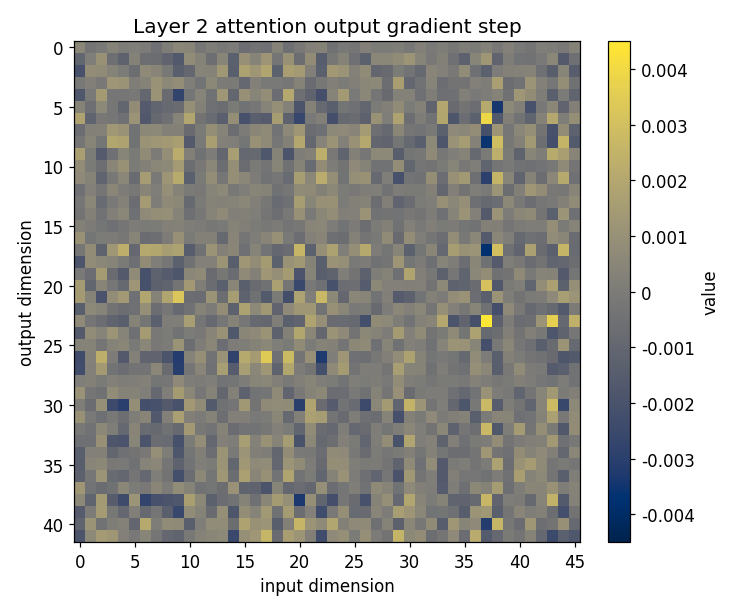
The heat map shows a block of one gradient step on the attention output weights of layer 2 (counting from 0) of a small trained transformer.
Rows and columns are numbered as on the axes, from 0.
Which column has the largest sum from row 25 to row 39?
30
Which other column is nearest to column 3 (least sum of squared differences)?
12
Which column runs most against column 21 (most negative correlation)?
7
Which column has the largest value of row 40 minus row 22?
38
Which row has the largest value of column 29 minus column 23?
6
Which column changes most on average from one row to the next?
37
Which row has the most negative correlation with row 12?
5
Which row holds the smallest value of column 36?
23
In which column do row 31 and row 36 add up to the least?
29
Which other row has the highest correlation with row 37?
9
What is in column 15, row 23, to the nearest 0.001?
0
